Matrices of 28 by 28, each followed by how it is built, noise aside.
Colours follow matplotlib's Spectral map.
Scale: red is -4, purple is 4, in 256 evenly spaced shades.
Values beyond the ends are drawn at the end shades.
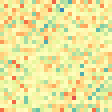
Hankel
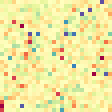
sparse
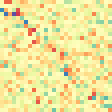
banded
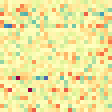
uneven rows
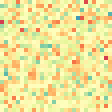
noise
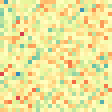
Hankel
